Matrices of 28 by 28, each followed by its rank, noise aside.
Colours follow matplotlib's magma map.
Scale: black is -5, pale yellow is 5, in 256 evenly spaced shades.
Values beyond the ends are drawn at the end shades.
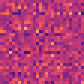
four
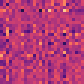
three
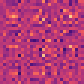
four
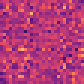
six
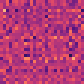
four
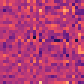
four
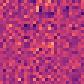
five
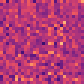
four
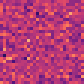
seven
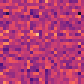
five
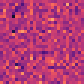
six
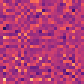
five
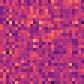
seven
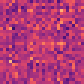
six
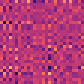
three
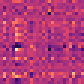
three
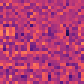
five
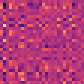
three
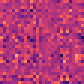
five
